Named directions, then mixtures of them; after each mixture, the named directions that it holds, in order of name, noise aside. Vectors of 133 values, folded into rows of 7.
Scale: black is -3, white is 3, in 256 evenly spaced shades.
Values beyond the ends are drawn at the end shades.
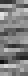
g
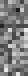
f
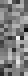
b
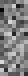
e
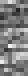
f, g.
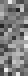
b, f.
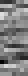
g.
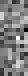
b, g.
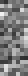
f, g.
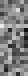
f.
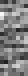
b, g.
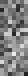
e, f.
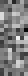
b, g.
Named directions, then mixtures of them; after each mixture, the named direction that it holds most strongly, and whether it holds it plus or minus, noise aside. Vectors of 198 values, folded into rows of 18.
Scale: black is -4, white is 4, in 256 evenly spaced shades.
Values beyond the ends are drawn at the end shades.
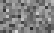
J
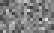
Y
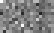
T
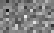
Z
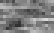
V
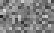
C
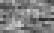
V, minus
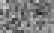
T, plus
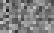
J, minus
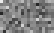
T, plus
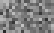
Y, minus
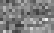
V, plus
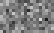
Y, minus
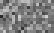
C, plus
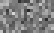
Y, minus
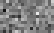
J, plus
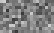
J, minus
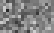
J, minus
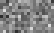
C, plus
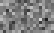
Y, minus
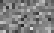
J, minus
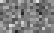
T, plus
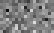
Z, plus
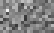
Z, minus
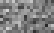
Z, minus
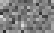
C, minus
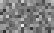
J, plus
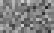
J, plus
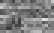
V, plus
